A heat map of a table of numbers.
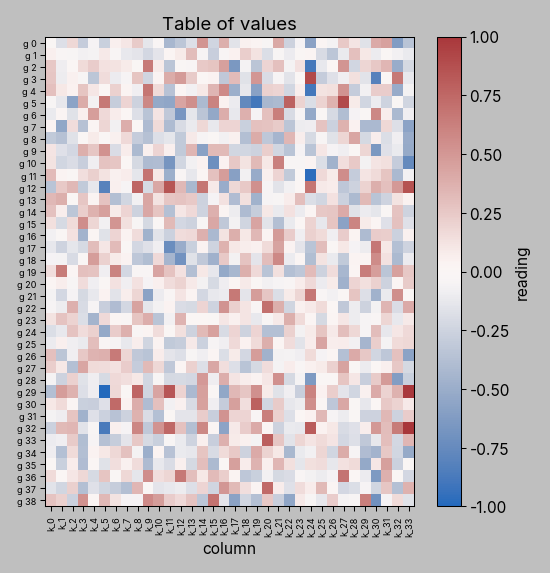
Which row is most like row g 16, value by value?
g 35
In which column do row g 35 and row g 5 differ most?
k_19
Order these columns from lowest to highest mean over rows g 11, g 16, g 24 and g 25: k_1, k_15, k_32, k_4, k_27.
k_32, k_1, k_15, k_4, k_27
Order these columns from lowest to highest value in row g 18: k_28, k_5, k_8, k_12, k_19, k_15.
k_12, k_15, k_8, k_19, k_28, k_5
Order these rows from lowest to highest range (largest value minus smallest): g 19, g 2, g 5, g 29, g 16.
g 16, g 19, g 2, g 5, g 29
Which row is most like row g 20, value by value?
g 1
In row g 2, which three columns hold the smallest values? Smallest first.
k_24, k_17, k_32
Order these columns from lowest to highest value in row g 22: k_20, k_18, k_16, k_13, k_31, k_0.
k_13, k_0, k_18, k_31, k_16, k_20
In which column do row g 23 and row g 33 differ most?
k_20
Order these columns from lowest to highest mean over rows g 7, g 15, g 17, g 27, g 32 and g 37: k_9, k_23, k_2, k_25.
k_9, k_23, k_2, k_25
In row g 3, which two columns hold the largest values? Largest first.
k_24, k_32
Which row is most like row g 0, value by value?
g 28
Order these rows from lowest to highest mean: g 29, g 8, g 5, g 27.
g 8, g 5, g 27, g 29
